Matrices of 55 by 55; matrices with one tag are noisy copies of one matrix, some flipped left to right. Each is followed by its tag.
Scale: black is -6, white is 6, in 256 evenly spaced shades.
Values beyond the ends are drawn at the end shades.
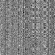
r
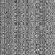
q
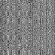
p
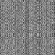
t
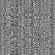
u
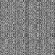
t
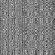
p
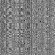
r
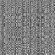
u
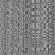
r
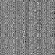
t
